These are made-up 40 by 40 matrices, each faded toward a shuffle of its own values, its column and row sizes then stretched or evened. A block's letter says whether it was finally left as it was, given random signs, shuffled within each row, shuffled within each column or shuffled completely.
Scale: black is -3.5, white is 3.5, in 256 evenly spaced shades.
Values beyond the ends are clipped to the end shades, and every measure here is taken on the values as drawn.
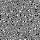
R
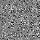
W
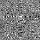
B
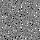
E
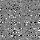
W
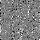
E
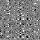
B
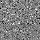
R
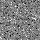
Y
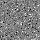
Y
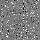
E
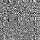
B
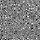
B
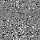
W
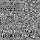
B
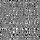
B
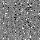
E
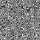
W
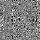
B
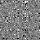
B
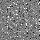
E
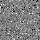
R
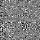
W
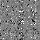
W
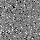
Y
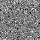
R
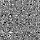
W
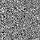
W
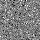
Y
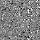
W
